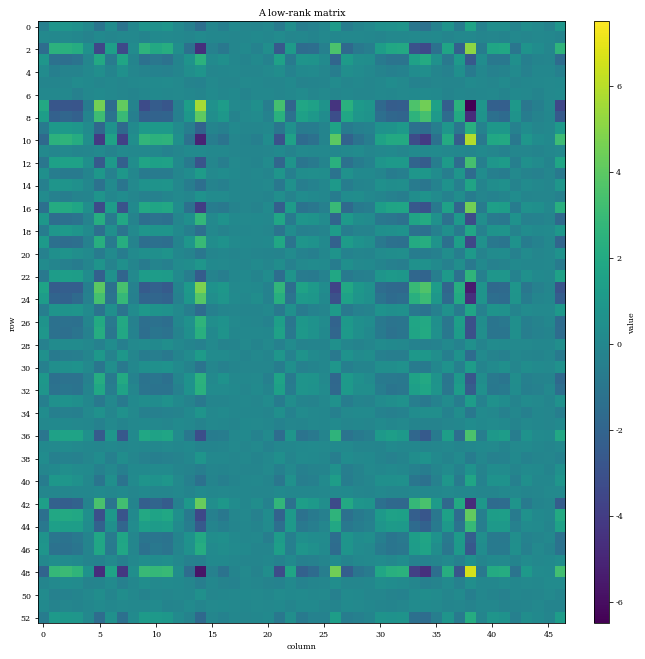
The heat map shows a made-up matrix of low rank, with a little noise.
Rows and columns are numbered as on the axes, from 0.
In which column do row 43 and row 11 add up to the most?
38
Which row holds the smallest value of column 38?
7
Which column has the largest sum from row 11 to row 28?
14
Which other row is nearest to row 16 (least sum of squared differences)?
43
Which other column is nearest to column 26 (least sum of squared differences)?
46
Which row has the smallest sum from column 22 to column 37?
48
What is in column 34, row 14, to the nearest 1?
-1
